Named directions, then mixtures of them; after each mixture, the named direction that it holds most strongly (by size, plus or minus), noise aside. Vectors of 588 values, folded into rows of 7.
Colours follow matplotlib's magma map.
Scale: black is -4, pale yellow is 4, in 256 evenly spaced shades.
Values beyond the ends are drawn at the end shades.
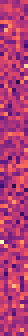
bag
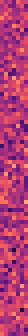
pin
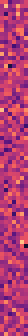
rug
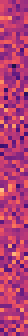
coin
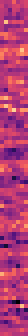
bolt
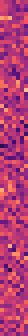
coin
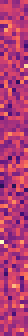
bag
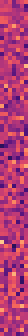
bag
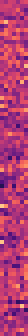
bag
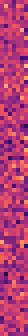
pin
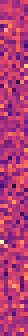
bag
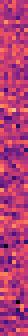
bolt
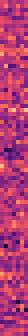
bolt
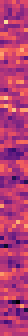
bolt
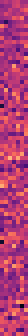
bag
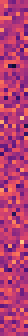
coin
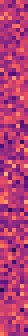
pin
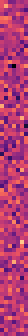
coin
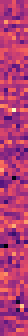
bolt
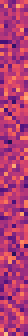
rug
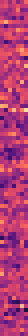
bolt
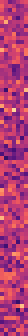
coin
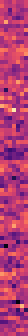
bolt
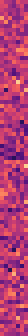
pin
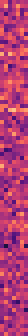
rug
